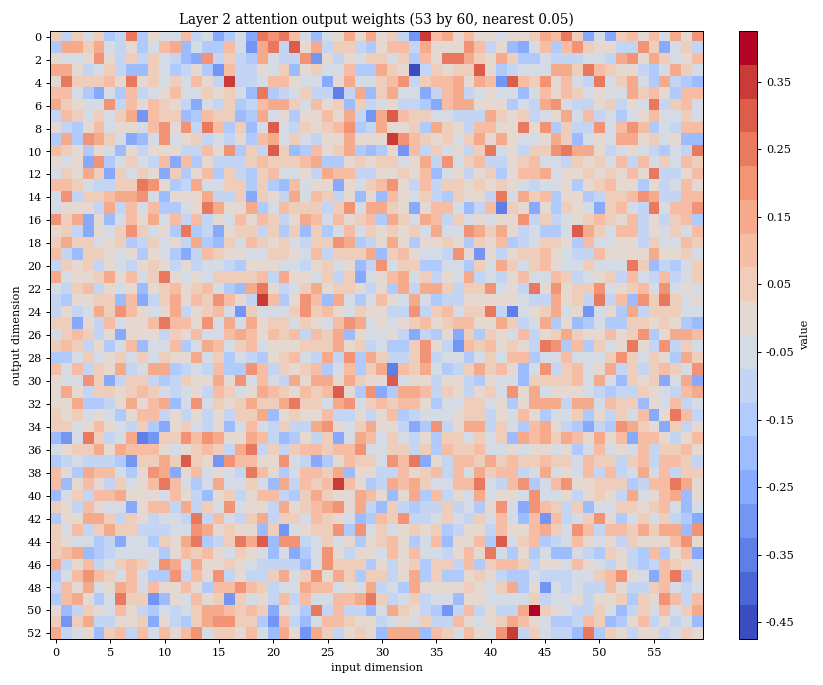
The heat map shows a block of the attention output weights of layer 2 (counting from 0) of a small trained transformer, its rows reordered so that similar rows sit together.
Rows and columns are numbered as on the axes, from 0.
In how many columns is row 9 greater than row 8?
23
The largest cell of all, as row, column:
50, 44
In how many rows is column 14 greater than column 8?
24
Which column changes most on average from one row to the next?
59
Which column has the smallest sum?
8
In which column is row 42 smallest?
45
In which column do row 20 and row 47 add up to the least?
55
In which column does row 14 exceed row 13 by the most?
54
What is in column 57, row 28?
-0.15
